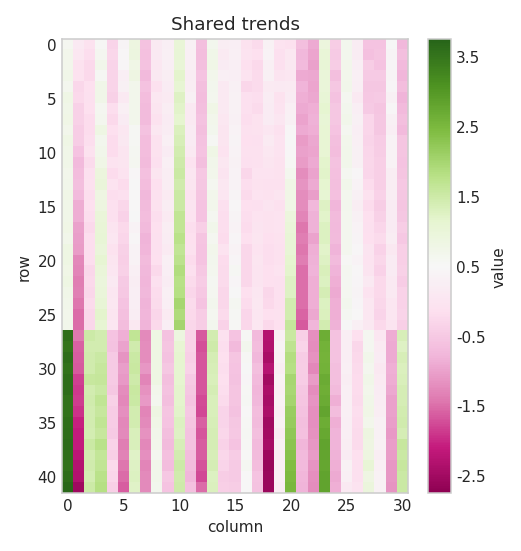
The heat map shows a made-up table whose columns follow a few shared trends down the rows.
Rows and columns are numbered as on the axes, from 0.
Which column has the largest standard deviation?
0
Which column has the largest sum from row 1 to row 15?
10
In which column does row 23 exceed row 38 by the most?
18
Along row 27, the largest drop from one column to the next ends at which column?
1
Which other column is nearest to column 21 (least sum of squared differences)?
24
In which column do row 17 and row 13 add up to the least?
21
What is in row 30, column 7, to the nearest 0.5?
-1
